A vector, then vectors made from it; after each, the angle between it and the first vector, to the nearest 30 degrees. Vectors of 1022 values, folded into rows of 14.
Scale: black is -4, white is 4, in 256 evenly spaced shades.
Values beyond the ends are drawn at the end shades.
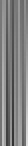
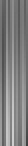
150 degrees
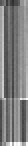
60 degrees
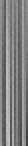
150 degrees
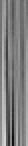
30 degrees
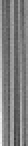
90 degrees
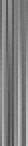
30 degrees
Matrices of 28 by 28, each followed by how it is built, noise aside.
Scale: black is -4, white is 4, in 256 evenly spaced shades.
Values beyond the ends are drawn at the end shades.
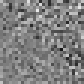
upper triangular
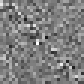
banded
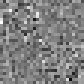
block diagonal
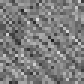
Toeplitz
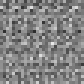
repeating columns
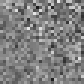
upper triangular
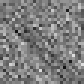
Toeplitz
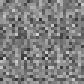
repeating columns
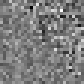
upper triangular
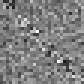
banded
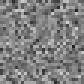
repeating columns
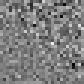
upper triangular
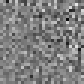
upper triangular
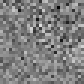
upper triangular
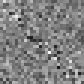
banded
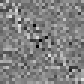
banded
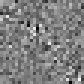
block diagonal
